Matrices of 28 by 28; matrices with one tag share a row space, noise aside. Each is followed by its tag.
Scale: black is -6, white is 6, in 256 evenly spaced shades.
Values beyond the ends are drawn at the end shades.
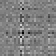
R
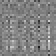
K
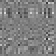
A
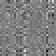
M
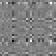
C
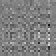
K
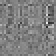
A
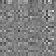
A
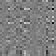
M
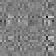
A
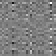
C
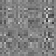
A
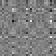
C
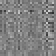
A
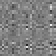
C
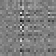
R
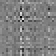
R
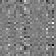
M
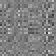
A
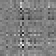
R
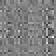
A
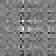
R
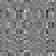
M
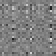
C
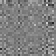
A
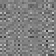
A
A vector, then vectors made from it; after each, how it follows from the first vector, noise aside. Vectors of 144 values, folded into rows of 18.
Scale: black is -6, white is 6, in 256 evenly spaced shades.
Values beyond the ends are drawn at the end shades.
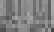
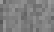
reversed, negated, shrunk.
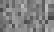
wrapped around.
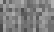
reversed, negated.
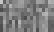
reversed, negated.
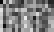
reversed, scaled up.
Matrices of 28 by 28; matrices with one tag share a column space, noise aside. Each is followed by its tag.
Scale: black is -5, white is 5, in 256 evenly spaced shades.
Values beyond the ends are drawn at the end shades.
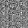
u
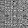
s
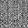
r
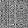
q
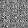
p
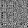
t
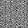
s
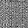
q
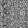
u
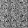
p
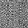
q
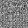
u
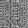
q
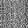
r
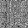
t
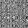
p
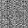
s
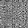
q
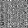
t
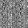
u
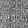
p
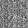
p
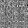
u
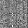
r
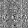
p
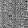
s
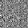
p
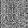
r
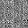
r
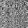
u
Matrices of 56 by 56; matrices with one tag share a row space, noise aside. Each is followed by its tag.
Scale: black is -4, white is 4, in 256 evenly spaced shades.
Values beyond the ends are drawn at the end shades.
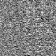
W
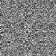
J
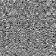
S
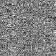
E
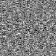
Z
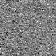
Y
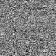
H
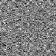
Z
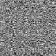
H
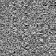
H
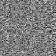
S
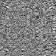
S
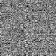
J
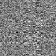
W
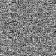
E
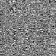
H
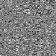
W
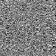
S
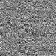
J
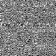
J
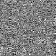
E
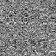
H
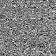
H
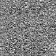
H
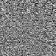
S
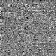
J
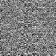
J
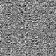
J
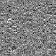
E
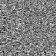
Z
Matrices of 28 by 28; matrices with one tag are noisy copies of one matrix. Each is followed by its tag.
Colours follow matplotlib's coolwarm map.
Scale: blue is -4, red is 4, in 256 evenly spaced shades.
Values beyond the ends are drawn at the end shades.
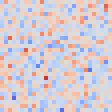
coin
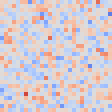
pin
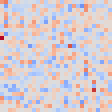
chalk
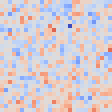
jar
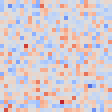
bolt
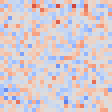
chalk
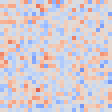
pin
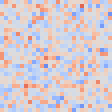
pin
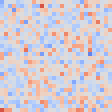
bolt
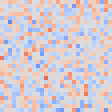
coin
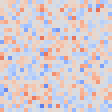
pin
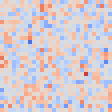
pin
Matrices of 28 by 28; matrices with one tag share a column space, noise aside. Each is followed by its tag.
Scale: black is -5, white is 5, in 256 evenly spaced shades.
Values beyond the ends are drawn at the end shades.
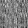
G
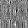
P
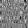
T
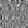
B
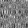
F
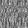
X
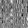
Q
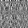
B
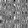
T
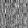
G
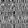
T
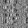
Q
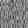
T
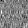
F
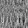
X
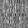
Q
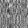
G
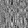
X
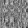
X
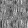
P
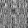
G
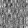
G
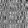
T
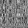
Q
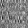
T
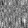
X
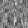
X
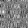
F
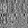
Q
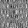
F
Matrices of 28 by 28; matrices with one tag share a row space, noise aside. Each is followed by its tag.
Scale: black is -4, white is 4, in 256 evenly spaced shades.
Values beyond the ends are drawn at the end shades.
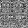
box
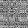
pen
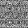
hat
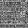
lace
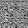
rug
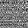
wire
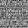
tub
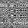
pen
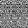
tub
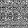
hat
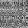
wire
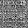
lace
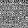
wire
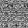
rug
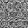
rug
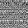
wire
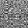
rug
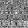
rug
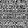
lace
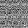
hat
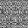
tub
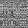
pen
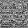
box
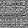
lace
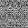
hat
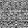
rug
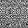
hat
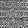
wire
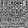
lace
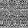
pen
